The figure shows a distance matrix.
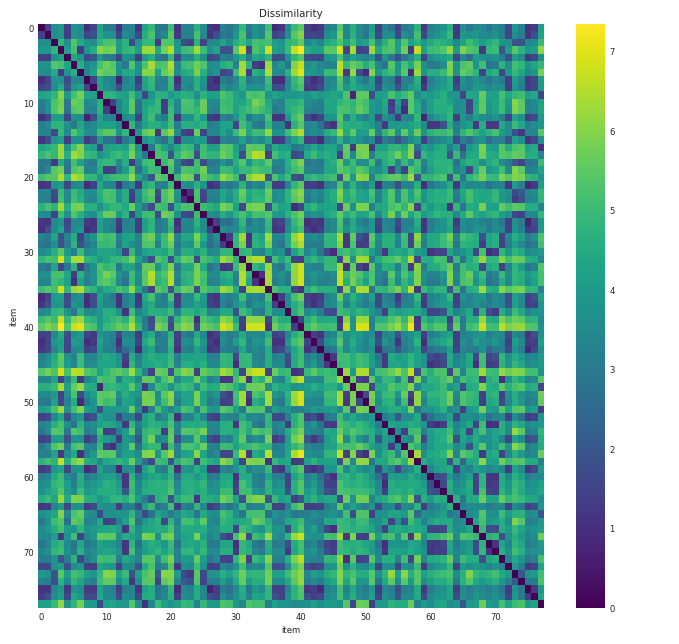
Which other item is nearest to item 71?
47
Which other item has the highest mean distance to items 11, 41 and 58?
3
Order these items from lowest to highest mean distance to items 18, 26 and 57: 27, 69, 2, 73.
27, 2, 73, 69
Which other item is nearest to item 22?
23
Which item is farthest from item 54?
73
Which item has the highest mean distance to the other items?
40
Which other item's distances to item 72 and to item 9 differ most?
48
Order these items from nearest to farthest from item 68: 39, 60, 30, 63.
60, 30, 63, 39
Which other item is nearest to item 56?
11
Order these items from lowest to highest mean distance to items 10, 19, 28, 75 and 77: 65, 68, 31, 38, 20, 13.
65, 13, 38, 68, 31, 20
